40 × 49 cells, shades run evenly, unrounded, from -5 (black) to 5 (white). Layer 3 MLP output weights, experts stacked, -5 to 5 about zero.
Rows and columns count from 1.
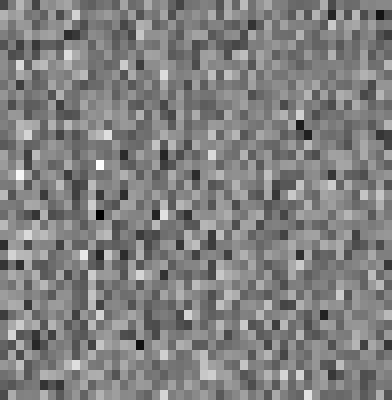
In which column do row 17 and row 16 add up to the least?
21
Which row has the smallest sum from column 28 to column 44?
5
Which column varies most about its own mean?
13
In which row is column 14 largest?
14
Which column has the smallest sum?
10
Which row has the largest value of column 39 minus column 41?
40
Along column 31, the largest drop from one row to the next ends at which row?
38
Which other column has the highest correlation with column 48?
39
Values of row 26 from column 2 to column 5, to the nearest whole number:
3 2 2 1
